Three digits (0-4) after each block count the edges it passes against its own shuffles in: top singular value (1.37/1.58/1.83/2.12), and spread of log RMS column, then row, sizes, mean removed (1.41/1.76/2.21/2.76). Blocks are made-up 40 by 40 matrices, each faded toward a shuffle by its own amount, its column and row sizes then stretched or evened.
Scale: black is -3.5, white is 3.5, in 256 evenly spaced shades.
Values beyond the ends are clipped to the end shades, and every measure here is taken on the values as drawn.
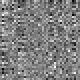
4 3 1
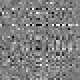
4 2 3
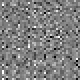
3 3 1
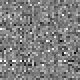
2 0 2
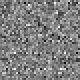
0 0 2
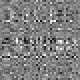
4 1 3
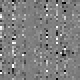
1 4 0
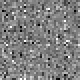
1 2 1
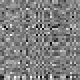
4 1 3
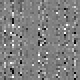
1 4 0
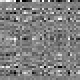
4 2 4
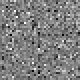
0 2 0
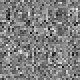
3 0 1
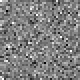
0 0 0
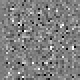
0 2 1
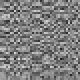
4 0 3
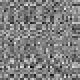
4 0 3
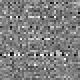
3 0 3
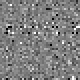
2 2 2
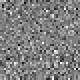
3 0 1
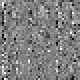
2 3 0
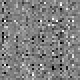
2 3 1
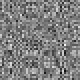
4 2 1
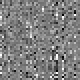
3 4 0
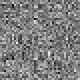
3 1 0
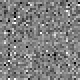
0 2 1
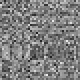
3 0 0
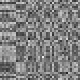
4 1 2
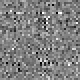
1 1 2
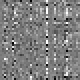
3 4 1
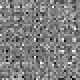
3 1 2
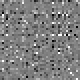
3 2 1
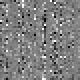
0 4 0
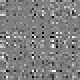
4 3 3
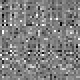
4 1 2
